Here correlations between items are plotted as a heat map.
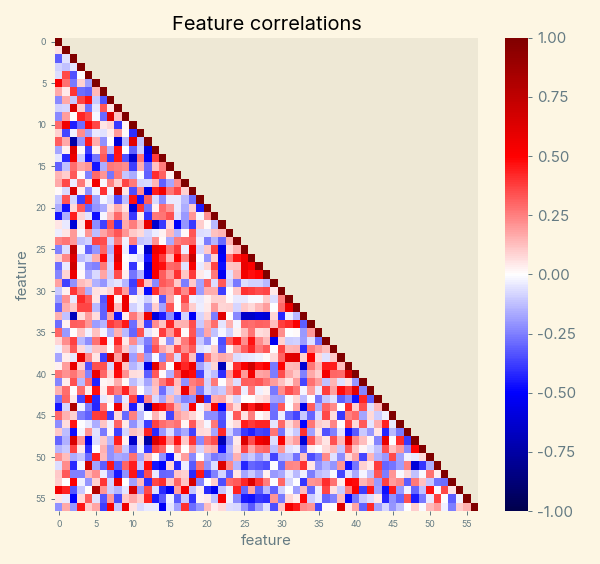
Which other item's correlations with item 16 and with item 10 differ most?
48
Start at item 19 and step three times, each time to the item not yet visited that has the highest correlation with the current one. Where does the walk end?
51
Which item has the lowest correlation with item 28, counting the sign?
33
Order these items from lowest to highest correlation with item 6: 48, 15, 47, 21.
47, 15, 21, 48
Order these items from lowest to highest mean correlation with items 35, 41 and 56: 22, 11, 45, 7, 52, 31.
45, 52, 22, 11, 7, 31
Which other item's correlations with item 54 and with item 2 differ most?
44
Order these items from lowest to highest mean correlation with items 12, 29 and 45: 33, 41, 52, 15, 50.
15, 41, 50, 52, 33
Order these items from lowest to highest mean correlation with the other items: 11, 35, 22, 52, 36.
22, 52, 11, 35, 36
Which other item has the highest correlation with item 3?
38
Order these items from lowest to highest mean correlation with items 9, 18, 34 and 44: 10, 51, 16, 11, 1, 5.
10, 5, 51, 1, 11, 16
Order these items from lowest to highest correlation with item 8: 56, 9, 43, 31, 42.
43, 56, 31, 9, 42
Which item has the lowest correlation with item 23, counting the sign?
52
